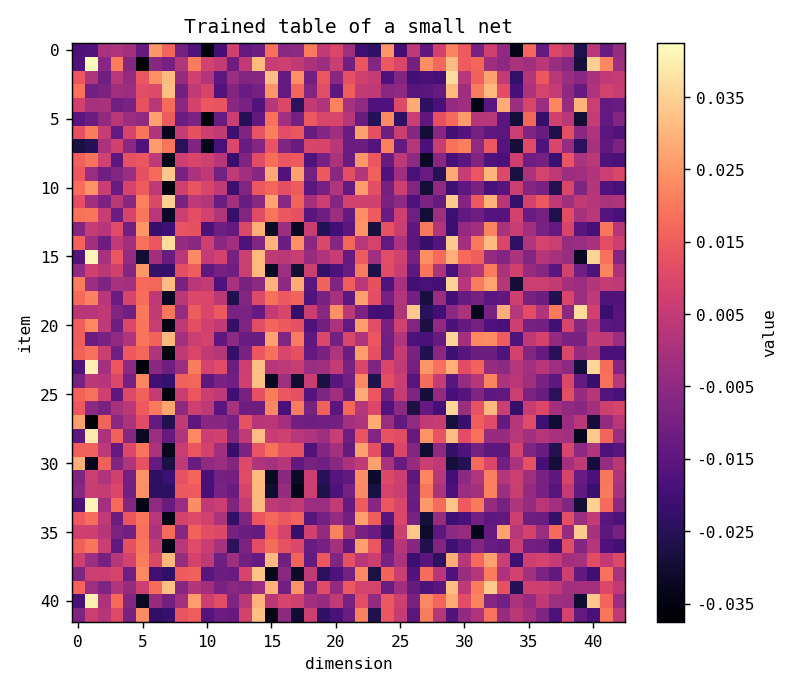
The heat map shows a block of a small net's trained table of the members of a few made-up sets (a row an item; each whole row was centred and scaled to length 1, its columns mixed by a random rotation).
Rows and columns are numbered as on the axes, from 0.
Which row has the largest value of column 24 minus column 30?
30
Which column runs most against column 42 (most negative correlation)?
16
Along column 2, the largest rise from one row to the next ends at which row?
27
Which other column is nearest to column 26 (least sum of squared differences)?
20
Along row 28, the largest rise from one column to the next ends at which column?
40
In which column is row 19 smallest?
31
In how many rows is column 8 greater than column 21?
26
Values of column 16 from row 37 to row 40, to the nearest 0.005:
-0.01 -0.005 -0.01 0.01
